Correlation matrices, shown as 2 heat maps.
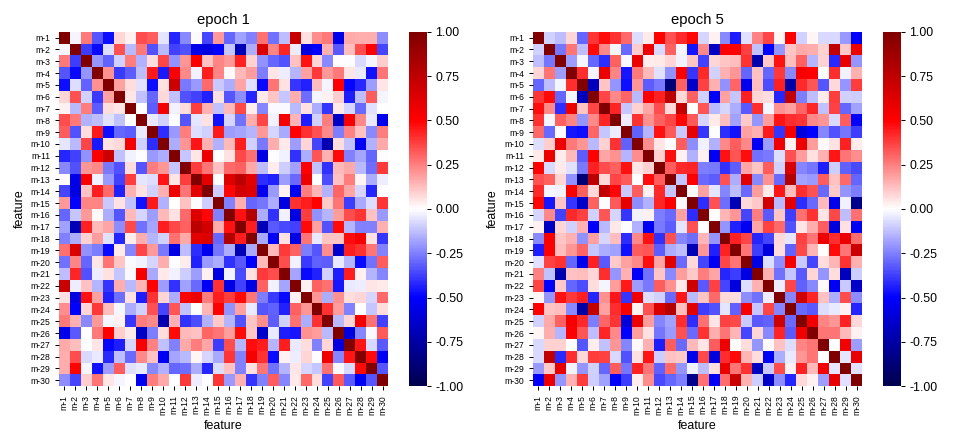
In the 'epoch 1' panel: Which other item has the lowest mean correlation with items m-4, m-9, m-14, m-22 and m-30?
m-2
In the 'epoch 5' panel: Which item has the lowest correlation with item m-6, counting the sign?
m-5
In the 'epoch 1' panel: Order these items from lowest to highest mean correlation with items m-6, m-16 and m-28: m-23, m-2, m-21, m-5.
m-5, m-21, m-23, m-2
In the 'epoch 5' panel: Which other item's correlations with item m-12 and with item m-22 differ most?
m-17
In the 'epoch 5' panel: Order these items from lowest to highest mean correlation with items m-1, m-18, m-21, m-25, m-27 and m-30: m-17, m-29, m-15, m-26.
m-15, m-17, m-29, m-26
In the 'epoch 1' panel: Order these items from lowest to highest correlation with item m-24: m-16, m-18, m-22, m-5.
m-16, m-18, m-5, m-22
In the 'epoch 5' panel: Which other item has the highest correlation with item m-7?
m-14
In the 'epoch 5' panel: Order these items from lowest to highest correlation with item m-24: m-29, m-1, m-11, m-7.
m-29, m-7, m-11, m-1
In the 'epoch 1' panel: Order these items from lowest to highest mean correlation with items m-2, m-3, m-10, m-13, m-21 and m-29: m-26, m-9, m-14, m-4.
m-4, m-9, m-26, m-14
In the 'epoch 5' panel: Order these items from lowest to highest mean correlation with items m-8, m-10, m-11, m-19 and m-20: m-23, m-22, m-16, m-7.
m-22, m-16, m-7, m-23
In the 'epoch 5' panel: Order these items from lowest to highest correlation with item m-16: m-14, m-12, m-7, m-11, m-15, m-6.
m-15, m-12, m-6, m-11, m-14, m-7
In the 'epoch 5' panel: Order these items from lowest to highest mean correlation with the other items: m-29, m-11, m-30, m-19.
m-30, m-19, m-29, m-11
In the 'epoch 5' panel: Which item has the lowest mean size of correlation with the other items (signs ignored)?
m-27
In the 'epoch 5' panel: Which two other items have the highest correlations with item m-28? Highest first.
m-2, m-30
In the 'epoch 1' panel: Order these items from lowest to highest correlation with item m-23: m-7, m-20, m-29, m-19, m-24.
m-20, m-19, m-29, m-7, m-24
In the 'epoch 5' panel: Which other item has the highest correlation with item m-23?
m-25
